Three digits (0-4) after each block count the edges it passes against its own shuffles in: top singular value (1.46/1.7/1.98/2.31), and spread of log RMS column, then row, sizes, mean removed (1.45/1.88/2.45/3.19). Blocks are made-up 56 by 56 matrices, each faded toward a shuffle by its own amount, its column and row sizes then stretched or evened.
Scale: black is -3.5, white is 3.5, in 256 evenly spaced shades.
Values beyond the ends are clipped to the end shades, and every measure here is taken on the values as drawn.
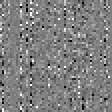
1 4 0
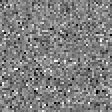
1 0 1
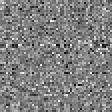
3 0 2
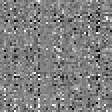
3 3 2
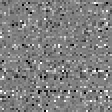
2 1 3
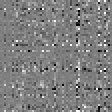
0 4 3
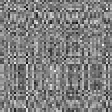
4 3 2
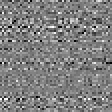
4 0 4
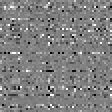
2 2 4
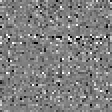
0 2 3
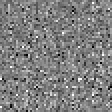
0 2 1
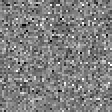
0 0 2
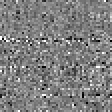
2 1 3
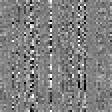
4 4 0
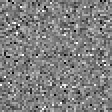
0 0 1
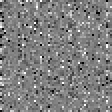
3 3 0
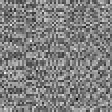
4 1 0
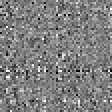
2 2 2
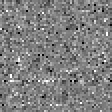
1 0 1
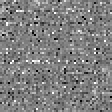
0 0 3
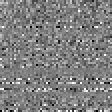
1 0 4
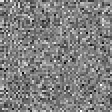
2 0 0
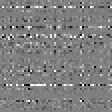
4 2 4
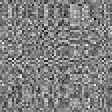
4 1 1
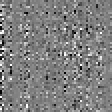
0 4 2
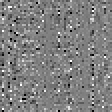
2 3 0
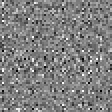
3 2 2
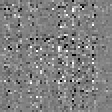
0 3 2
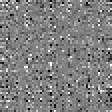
3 3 1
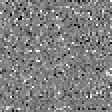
2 0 1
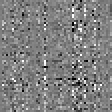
1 4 2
